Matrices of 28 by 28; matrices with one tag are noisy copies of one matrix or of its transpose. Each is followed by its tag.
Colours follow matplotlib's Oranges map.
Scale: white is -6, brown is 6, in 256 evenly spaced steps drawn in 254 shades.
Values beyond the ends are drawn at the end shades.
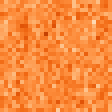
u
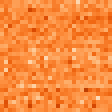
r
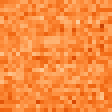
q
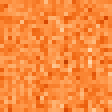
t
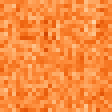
u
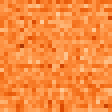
t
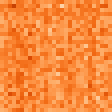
r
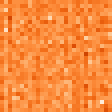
t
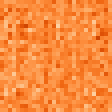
u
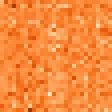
r
